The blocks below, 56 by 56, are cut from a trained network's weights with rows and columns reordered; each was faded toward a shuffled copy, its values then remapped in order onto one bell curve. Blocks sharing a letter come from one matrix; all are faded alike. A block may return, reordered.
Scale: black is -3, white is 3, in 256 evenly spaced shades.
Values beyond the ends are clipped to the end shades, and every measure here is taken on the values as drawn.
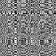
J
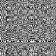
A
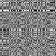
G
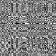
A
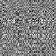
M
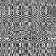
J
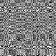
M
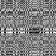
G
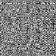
A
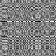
G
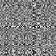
A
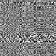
A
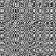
J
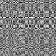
G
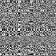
A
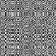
J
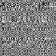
M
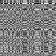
G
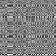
G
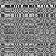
G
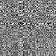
A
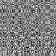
M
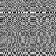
G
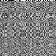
J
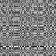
G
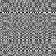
G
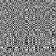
J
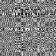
M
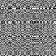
G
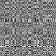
J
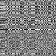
G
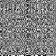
A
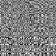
M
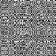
M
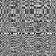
J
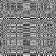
G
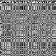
J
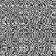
M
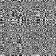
A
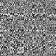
A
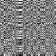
J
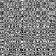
M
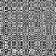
J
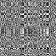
J
